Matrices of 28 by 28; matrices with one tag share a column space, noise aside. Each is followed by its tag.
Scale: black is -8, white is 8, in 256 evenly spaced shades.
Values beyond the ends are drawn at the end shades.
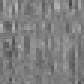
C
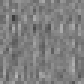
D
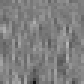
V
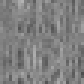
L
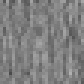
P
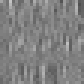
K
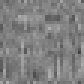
D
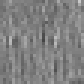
P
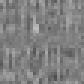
L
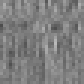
C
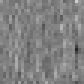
D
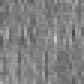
P
